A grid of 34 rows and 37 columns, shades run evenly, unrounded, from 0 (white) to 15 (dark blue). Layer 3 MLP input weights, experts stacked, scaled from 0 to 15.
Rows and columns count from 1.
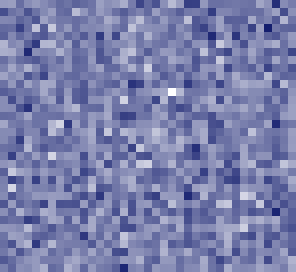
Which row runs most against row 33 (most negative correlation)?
10
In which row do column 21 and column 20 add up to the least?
17
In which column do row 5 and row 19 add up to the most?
25
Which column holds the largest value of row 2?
27
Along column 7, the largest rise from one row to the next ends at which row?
21
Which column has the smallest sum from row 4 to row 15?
7
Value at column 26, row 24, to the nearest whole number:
6
